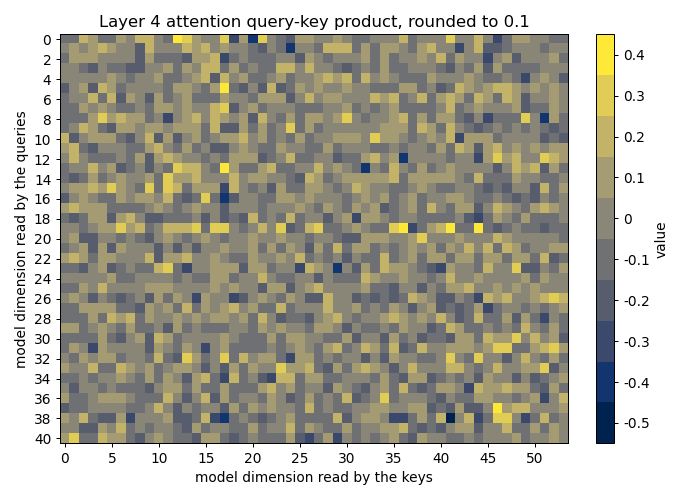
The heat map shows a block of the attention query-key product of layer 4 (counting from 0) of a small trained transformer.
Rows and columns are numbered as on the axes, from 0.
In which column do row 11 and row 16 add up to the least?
17
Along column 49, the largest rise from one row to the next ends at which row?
8
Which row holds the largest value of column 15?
16
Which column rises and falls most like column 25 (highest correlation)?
13
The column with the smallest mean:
31
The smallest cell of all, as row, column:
38, 41
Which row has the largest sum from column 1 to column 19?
19
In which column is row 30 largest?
48
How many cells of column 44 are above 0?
14
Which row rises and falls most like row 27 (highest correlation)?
1
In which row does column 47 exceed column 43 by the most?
35
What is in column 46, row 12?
0.3
